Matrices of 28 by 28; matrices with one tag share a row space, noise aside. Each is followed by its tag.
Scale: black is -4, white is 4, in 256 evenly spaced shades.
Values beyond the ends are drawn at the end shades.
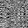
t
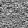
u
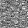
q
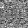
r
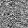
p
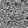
p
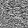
p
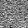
r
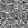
q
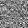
t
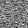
q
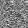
p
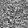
p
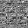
r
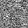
p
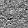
r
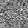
t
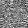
r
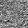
t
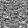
q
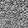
t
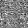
t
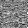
q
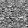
r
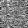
u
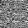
u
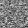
r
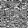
q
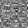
q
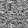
r
